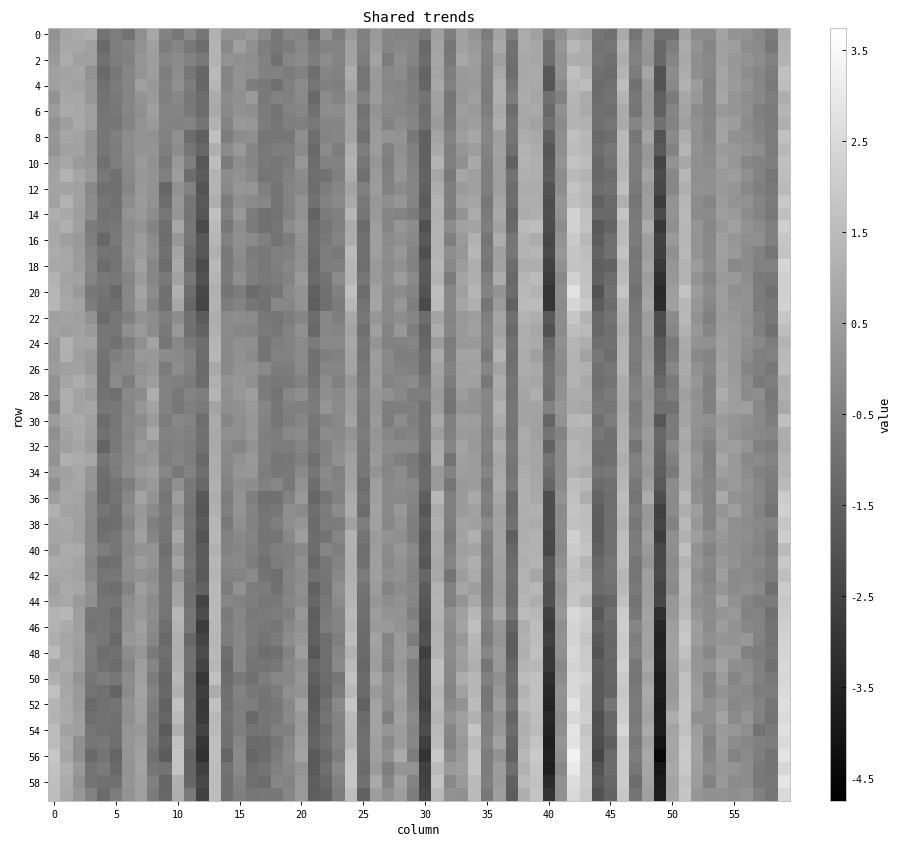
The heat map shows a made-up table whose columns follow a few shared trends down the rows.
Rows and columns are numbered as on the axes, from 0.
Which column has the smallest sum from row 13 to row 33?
49
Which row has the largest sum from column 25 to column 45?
45
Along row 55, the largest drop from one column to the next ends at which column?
40
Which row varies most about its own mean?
56
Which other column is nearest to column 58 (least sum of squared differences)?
47
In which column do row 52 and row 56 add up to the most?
42
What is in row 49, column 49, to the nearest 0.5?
-3.5
